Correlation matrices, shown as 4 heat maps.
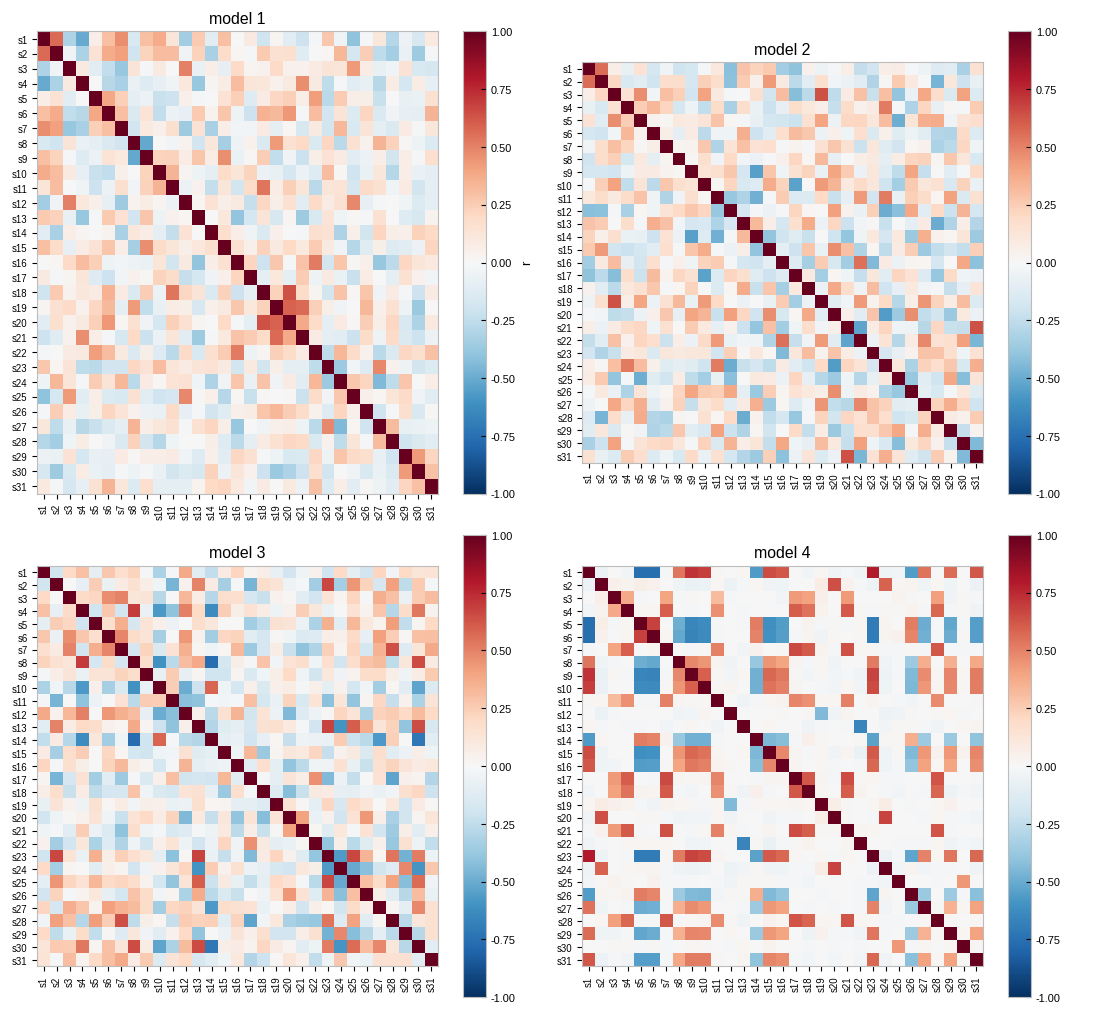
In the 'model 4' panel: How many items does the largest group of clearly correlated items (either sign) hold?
14
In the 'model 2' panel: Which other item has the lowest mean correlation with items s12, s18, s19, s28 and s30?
s25
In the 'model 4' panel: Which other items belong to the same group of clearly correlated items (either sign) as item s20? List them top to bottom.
s2, s24
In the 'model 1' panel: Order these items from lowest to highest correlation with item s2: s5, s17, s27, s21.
s27, s21, s17, s5
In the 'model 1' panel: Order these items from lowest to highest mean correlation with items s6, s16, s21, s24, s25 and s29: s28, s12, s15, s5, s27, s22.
s27, s28, s15, s12, s5, s22
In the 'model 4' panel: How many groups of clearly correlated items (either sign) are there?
6
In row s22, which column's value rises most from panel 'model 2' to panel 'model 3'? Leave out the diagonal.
s17
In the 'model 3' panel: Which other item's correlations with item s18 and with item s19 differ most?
s20
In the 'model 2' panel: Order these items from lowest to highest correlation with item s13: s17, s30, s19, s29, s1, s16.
s29, s16, s19, s30, s17, s1
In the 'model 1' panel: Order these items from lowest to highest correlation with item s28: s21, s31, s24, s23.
s24, s31, s23, s21
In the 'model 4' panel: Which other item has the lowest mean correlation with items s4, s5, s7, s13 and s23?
s22
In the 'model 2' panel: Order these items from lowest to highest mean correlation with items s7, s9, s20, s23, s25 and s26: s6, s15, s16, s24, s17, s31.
s24, s16, s6, s31, s17, s15
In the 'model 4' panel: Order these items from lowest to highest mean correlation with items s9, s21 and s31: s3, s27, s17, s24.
s24, s3, s17, s27
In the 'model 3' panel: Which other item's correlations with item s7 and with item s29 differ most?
s28
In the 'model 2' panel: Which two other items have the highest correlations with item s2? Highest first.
s1, s15
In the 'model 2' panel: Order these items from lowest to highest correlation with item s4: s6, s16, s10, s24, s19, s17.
s10, s16, s19, s17, s6, s24
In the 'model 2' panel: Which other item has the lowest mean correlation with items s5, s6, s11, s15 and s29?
s14
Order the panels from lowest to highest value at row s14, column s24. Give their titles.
model 1, model 2, model 4, model 3
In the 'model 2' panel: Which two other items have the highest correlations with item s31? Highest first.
s21, s24
